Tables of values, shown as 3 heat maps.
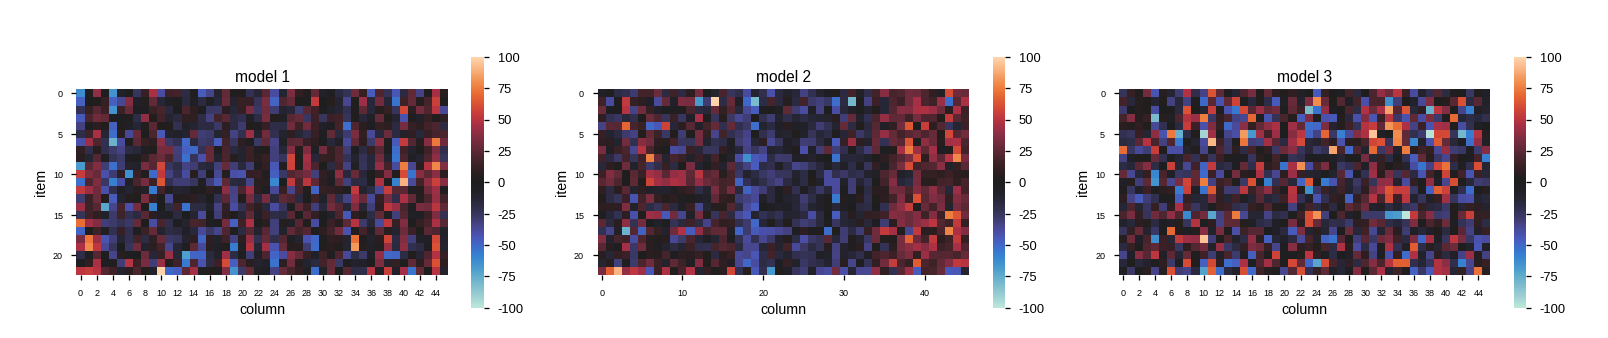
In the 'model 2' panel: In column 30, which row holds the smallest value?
22
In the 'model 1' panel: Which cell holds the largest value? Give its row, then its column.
22, 10
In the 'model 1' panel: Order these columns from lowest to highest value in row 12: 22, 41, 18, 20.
41, 22, 20, 18
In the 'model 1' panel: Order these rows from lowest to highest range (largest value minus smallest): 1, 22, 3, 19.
3, 1, 19, 22
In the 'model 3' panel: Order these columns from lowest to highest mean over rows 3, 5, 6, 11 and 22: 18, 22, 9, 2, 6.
18, 2, 9, 22, 6
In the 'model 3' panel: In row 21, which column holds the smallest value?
24
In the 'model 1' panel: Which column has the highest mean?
44
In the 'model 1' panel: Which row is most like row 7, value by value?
8
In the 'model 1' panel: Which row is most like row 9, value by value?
11
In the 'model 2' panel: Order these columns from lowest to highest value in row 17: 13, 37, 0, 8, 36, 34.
0, 8, 37, 13, 34, 36
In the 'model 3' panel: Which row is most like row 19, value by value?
17
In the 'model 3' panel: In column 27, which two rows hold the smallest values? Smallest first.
5, 6
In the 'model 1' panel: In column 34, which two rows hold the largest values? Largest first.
19, 18
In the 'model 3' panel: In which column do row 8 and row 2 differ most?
33
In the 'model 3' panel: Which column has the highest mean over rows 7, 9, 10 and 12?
40
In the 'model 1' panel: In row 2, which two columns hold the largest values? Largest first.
40, 44
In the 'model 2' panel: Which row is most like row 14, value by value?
9
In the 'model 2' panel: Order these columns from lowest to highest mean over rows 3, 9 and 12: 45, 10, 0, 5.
10, 0, 5, 45
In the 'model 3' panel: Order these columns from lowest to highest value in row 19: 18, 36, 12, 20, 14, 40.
14, 20, 18, 40, 12, 36
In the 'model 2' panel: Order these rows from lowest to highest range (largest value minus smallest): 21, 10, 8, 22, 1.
10, 21, 8, 22, 1
